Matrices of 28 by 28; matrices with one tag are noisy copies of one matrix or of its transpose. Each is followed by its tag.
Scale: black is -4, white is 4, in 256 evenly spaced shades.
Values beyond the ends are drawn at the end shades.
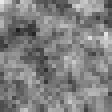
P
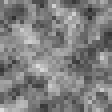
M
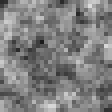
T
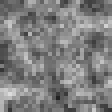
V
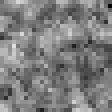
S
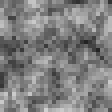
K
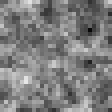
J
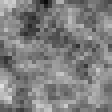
P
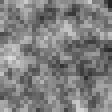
S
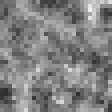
V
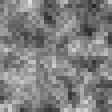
J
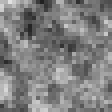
P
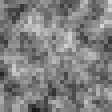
M
